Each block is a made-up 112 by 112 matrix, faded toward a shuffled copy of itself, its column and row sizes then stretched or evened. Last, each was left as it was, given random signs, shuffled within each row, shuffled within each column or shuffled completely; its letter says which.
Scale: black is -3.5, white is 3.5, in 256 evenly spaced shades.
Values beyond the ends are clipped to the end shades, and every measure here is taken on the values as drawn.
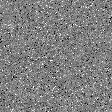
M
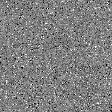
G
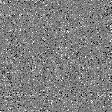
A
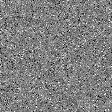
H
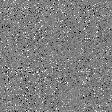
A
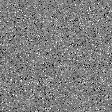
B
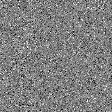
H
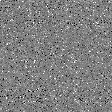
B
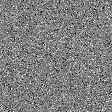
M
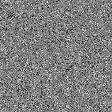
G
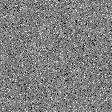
M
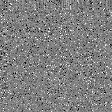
A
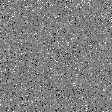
G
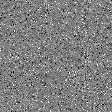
H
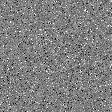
M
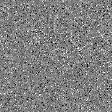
G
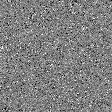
M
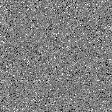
G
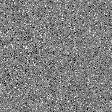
H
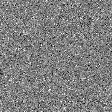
B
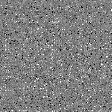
A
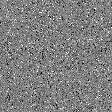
H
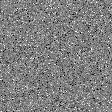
M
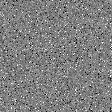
H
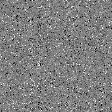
G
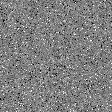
M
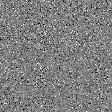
G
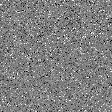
B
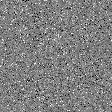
M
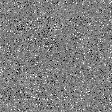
G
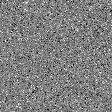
M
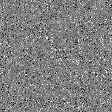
A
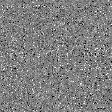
A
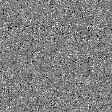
G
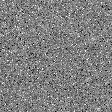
M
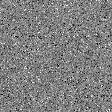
B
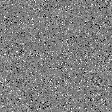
G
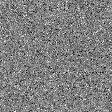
B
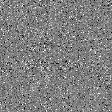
A
